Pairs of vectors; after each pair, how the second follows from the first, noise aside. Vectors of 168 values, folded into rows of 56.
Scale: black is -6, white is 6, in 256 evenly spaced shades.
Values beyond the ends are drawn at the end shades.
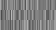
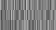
copied.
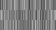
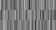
sign-scrambled.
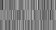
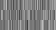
wrapped around.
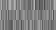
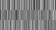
sign-scrambled.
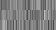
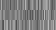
sign-scrambled.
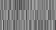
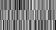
scaled up.
